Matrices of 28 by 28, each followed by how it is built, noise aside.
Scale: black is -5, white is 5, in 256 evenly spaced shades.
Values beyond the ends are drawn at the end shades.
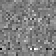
uneven rows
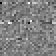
uneven rows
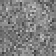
smooth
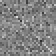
diagonal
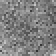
smooth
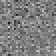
low rank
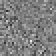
lower triangular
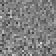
lower triangular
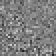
lower triangular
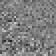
lower triangular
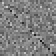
diagonal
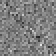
banded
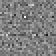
uneven rows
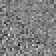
lower triangular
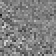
lower triangular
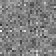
low rank
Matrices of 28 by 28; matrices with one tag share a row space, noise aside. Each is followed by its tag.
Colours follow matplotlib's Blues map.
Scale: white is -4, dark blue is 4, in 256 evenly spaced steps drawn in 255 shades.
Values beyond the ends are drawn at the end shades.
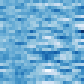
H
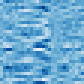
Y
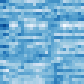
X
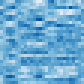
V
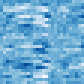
Y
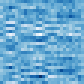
V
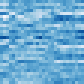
X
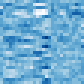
Y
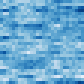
X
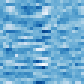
Y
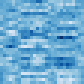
V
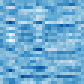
V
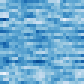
X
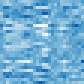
Y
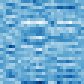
V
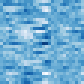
Y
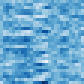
Y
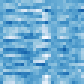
Y
